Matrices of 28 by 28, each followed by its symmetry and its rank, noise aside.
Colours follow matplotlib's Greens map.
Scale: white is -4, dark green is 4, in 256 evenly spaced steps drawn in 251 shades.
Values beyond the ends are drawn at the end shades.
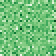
no symmetry, rank six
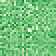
no symmetry, rank six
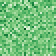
no symmetry, rank eight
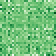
antisymmetric, rank six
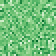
antisymmetric, rank eight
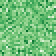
no symmetry, rank seven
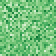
symmetric, rank six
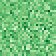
no symmetry, rank six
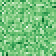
symmetric, rank eight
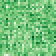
no symmetry, rank six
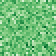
symmetric, rank eight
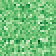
antisymmetric, rank six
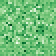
no symmetry, rank eight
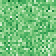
no symmetry, rank eight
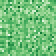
no symmetry, rank eight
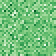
symmetric, rank six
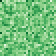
no symmetry, rank six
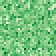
no symmetry, rank eight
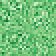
antisymmetric, rank eight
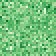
no symmetry, rank eight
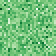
no symmetry, rank seven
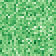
no symmetry, rank seven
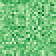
antisymmetric, rank six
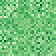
symmetric, rank six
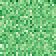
no symmetry, rank six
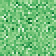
antisymmetric, rank eight
